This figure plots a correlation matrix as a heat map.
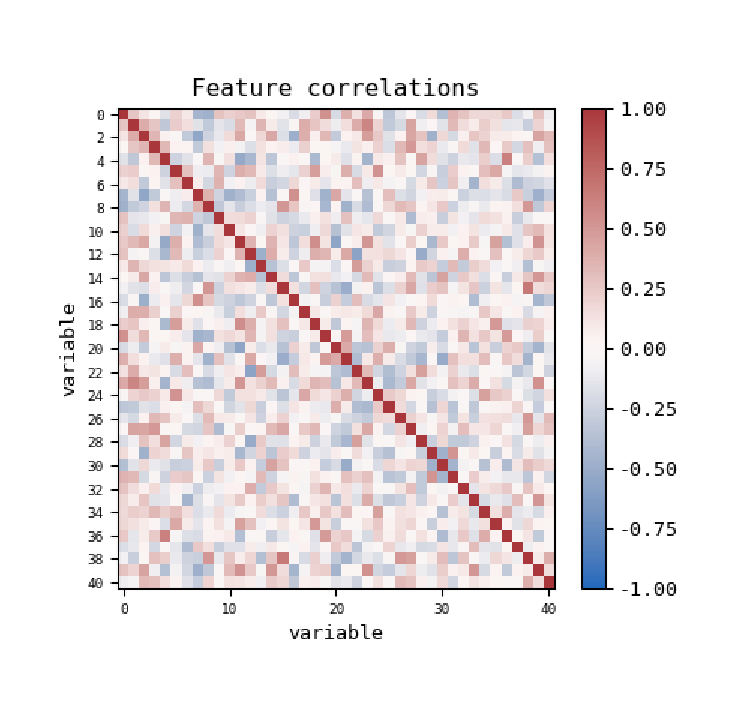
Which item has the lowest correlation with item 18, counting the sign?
4
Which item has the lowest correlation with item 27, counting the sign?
9
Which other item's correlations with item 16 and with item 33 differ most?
39
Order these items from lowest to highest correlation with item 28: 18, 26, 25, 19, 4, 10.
18, 19, 25, 26, 10, 4
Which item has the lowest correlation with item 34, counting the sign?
30
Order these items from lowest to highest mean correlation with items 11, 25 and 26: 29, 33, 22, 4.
29, 22, 33, 4
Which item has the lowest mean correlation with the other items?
7
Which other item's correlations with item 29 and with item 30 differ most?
31
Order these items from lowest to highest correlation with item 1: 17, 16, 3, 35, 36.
36, 16, 35, 3, 17
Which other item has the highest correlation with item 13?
22
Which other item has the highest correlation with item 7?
16
